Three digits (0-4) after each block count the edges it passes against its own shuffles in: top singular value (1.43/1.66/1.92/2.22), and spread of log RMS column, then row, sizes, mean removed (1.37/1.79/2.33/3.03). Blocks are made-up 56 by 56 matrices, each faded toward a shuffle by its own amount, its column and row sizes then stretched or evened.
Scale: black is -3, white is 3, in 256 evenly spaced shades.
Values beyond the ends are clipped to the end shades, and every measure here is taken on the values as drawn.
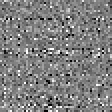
2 2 3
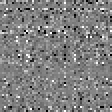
1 2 3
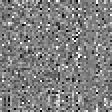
3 3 1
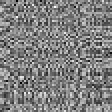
4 0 1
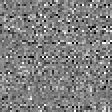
3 1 3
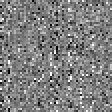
0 3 0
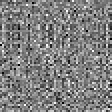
4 2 1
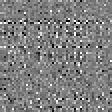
4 2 3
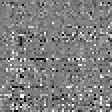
1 3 4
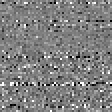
0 1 4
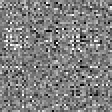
3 1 3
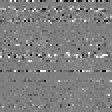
1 0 4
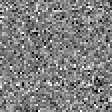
0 1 1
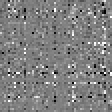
1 3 3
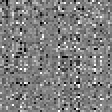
3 3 2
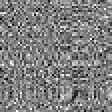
4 0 0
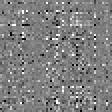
2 3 3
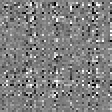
3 4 3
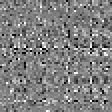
4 2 2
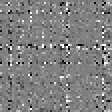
2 4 3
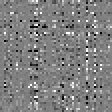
3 4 3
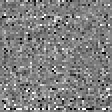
1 1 3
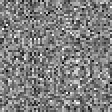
3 1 0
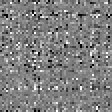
1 3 3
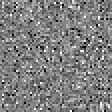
2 1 0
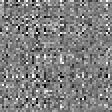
4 3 3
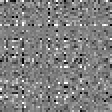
3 3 3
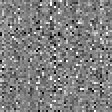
1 3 1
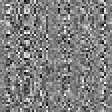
4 4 0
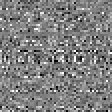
3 0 4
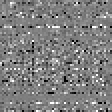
2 1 4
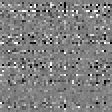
1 2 4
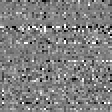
1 1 4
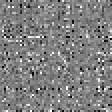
2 3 3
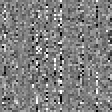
0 4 0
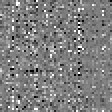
0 4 1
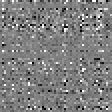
0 3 4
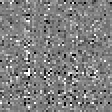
2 3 3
